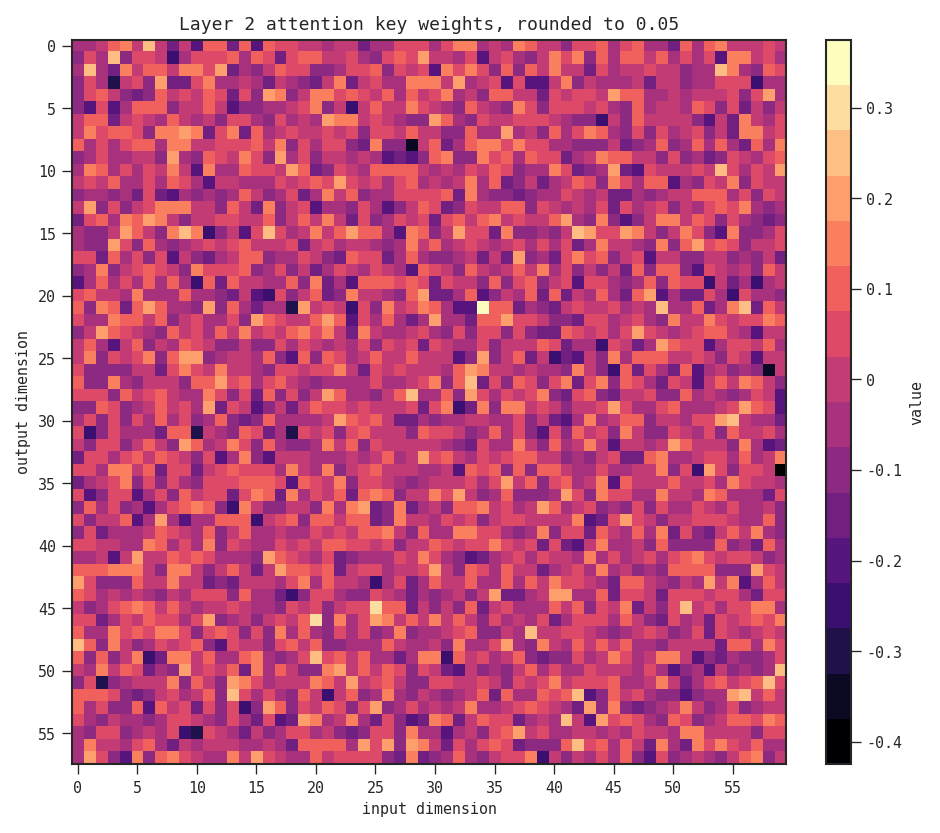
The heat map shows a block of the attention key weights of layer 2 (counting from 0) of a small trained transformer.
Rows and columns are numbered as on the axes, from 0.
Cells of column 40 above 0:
23
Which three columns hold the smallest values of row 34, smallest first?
59, 52, 32
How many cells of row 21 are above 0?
25
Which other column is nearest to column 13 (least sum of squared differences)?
56
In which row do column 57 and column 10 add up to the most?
7
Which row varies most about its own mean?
21
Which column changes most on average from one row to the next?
42
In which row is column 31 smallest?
49
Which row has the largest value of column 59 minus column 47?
10
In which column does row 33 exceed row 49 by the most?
31
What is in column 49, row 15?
-0.1
